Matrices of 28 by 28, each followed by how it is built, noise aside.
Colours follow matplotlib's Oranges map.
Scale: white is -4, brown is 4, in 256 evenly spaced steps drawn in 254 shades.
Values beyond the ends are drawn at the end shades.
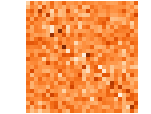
banded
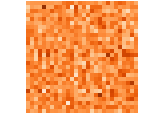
low rank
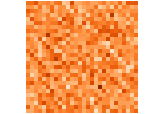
Toeplitz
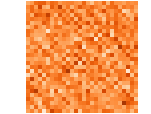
Toeplitz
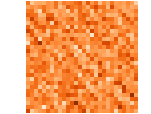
Toeplitz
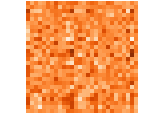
low rank
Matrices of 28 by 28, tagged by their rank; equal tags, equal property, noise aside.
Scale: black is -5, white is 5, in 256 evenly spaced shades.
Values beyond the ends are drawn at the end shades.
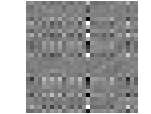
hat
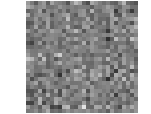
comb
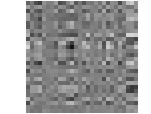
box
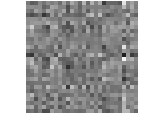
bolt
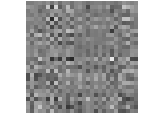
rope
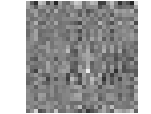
rope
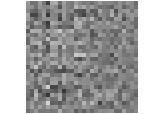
bolt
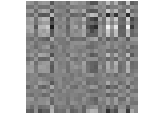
hat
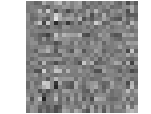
bolt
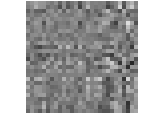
bolt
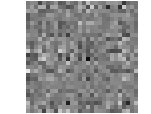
bolt
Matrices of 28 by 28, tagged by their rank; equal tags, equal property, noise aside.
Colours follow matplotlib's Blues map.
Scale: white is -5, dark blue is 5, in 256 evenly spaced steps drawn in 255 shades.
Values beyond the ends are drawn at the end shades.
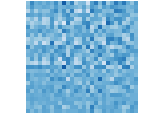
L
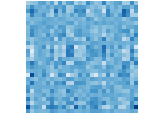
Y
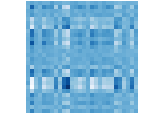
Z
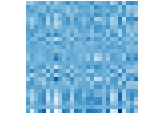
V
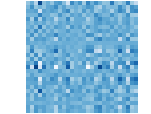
V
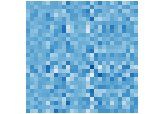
Y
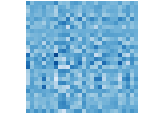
Y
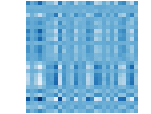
Z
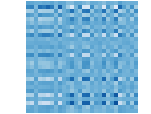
Z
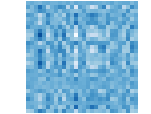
V
